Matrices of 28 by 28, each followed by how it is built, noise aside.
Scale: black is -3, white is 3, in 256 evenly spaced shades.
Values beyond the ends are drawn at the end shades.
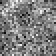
smooth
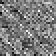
Toeplitz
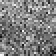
smooth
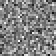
noise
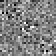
block diagonal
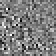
lower triangular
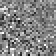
lower triangular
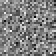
repeating rows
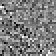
lower triangular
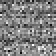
blocks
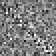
banded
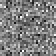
repeating rows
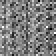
repeating rows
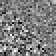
lower triangular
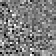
lower triangular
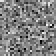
noise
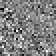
lower triangular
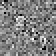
banded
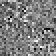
block diagonal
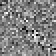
banded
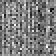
blocks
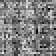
blocks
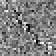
banded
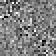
block diagonal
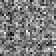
blocks
